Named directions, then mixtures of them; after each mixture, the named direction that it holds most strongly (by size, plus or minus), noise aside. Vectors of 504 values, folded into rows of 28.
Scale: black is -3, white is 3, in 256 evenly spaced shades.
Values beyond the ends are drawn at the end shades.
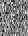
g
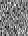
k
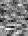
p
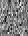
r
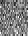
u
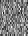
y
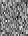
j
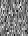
r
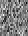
r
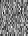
y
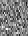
j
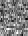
p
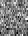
u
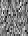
r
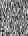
k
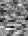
p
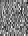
y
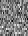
y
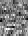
p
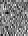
g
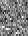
p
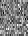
y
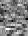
p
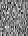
k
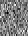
k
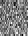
u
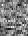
p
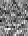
p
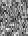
j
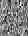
r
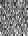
u
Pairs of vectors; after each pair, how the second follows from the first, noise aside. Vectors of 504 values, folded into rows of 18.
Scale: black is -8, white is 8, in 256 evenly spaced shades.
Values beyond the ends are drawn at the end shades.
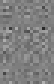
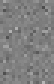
partly zeroed.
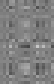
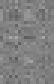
reversed, shrunk.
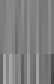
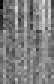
reversed, scaled up.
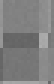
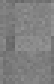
reversed, negated, shrunk.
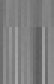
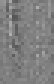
reversed, partly zeroed.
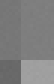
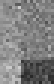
negated, scaled up.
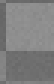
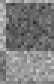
negated, scaled up.
